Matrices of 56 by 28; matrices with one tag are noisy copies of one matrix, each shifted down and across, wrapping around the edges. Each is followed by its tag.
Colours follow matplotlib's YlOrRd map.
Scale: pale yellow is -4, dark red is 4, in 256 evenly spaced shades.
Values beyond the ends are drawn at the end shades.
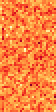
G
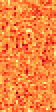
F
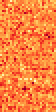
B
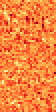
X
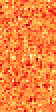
B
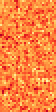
B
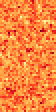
B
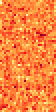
B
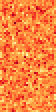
B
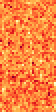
G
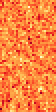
F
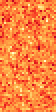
F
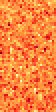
G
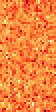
G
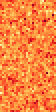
B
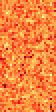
F
